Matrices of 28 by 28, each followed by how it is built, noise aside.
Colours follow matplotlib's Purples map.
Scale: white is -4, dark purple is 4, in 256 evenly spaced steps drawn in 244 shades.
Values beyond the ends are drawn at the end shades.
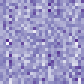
low rank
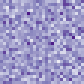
repeating rows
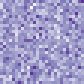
noise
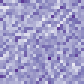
Hankel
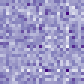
low rank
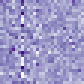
uneven columns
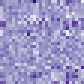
low rank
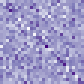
diagonal
